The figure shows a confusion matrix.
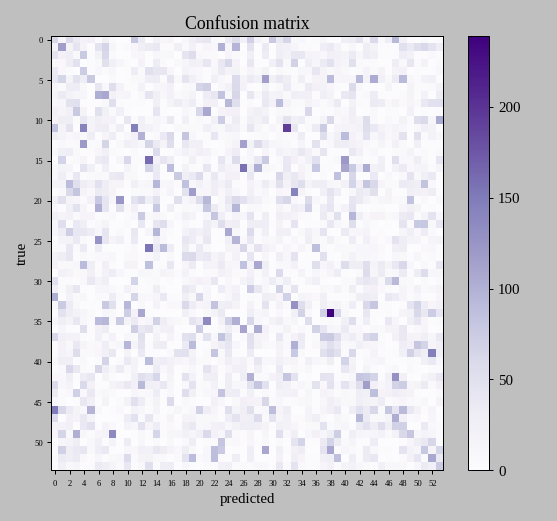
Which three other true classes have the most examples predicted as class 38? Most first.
34, 51, 5
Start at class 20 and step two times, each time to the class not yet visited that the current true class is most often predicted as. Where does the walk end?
21
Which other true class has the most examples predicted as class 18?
12
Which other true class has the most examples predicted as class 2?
18
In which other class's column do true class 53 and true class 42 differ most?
47
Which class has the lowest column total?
17
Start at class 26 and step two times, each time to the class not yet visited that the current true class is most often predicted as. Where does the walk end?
4
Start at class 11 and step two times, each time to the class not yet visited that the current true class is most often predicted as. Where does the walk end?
0
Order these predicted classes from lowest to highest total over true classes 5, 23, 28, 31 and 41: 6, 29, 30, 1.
30, 6, 1, 29
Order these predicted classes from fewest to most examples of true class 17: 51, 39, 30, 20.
30, 51, 20, 39
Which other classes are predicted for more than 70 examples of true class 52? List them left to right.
19, 22, 39
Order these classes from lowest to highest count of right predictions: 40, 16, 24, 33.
40, 16, 24, 33
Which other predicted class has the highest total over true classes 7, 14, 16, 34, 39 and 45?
38
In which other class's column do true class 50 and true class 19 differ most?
33
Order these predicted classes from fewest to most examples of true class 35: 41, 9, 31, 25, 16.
16, 31, 41, 9, 25
